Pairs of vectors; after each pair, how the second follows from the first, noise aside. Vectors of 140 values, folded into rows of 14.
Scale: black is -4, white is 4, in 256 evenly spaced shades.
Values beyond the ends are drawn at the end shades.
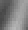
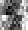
wrapped around, negated, scaled up.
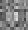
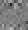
reversed, partly zeroed.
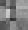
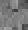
reversed, partly zeroed.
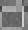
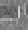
wrapped around, partly zeroed.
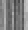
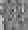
reversed, partly zeroed.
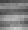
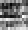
wrapped around, negated, scaled up.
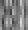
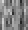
negated.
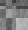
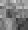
negated.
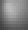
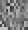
sign-scrambled.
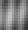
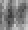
negated.
